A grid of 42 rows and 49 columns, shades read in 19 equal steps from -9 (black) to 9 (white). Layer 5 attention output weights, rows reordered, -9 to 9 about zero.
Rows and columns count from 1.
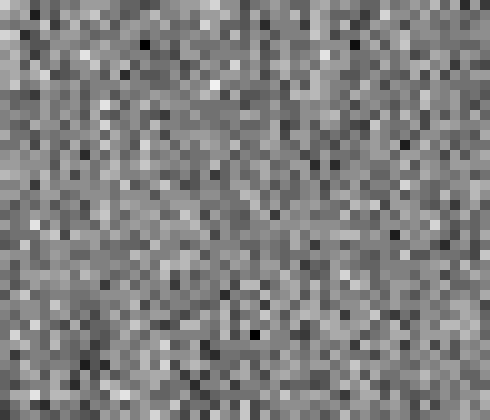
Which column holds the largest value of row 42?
16
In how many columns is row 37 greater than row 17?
22
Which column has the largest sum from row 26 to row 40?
6
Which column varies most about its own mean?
4
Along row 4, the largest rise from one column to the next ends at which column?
24
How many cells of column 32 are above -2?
31
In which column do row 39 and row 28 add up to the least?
20
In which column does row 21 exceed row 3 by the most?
36
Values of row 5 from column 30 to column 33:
-2 -2 0 1
